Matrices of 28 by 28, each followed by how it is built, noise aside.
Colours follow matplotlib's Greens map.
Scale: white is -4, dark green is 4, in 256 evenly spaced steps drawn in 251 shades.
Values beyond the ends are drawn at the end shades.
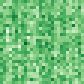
blocks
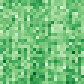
blocks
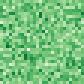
noise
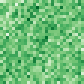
Hankel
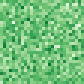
noise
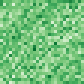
Hankel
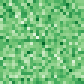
diagonal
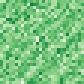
Hankel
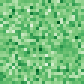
noise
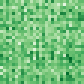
blocks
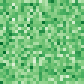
blocks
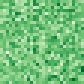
blocks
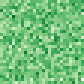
noise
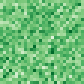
Hankel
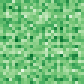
blocks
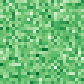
noise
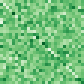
diagonal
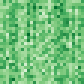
blocks
